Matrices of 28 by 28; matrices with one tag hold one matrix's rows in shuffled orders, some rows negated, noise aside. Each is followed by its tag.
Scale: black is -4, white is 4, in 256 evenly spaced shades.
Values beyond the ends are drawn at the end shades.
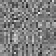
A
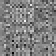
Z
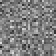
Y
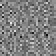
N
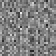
N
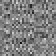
Z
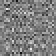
Z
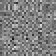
A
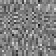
A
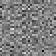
Y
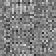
Z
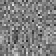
A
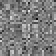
Y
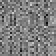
N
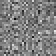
A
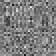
Z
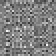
Z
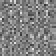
N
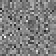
N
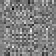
Z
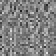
N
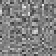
Y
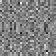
N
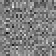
Z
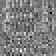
Z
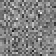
A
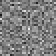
Y
